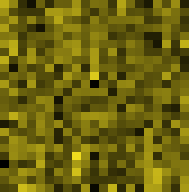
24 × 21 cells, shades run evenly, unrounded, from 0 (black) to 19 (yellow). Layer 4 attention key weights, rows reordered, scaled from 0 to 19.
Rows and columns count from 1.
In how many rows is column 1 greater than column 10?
15
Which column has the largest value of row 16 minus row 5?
18
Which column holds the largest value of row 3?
7
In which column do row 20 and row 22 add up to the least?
11
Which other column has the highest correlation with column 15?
4
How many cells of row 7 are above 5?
19
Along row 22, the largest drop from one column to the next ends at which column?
10
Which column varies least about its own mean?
12
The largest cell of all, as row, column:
20, 9
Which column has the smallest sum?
14
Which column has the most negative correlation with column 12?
8
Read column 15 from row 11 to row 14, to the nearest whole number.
12 9 5 12
